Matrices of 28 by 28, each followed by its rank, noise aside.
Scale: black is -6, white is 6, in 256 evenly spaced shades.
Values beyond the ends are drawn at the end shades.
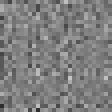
five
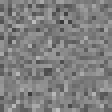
seven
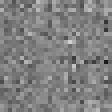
six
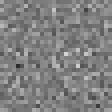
six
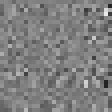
five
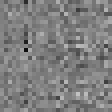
four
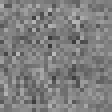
five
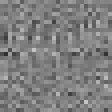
five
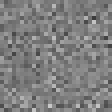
six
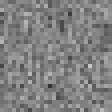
six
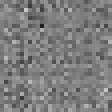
five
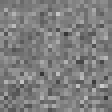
five
